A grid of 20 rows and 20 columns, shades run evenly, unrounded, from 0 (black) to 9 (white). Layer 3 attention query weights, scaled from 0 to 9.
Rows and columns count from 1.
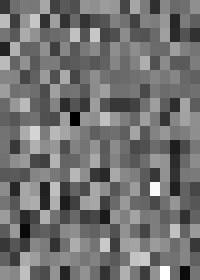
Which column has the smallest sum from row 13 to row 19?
2
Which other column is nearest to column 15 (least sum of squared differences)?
19
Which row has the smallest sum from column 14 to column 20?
11
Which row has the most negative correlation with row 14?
4
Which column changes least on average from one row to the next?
13
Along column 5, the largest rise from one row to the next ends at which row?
16
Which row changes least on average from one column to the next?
7
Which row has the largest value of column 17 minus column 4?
20
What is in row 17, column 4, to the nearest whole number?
3
